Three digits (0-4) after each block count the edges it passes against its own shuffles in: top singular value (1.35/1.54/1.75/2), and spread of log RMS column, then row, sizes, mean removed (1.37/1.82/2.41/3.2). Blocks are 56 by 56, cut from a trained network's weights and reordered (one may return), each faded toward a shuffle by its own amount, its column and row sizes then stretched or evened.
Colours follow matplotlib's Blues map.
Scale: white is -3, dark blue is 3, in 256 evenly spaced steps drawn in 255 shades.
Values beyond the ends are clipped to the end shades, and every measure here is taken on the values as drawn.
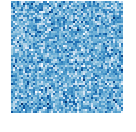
1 1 0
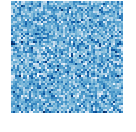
2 0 2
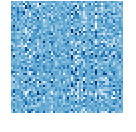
2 4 2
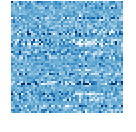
3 1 4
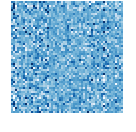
1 3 1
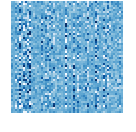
2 4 1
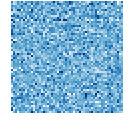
1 2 2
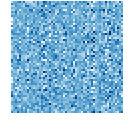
0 3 2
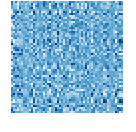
4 3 3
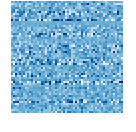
0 1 4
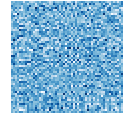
3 0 3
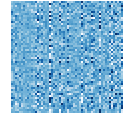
4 4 1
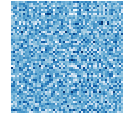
4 0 3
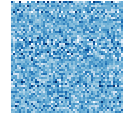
0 0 3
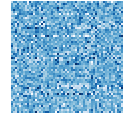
2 1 3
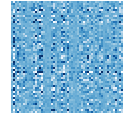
4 4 3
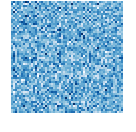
3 2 0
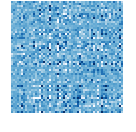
3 3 4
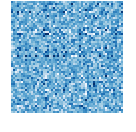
1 2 2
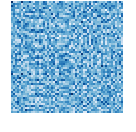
4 0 0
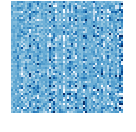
2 4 2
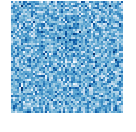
3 0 0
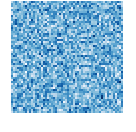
4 0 0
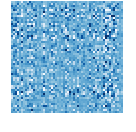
3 4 3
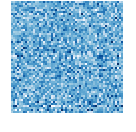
2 0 2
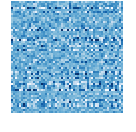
4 1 4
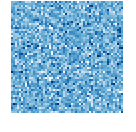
0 1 2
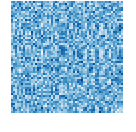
4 0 0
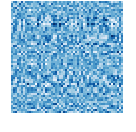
4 1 3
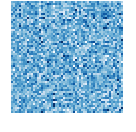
3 2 1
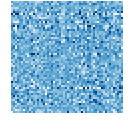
1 1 3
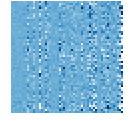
3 4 1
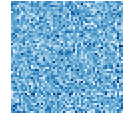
0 0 1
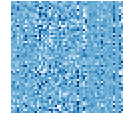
1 4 2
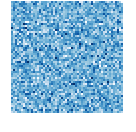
0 0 2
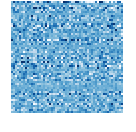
2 0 4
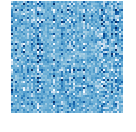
3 4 2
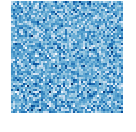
2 0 1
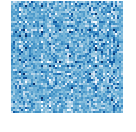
3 3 2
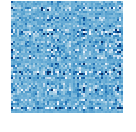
1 3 4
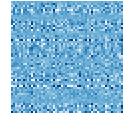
4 2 4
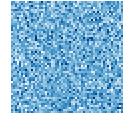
1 1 1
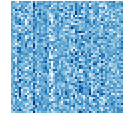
1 3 0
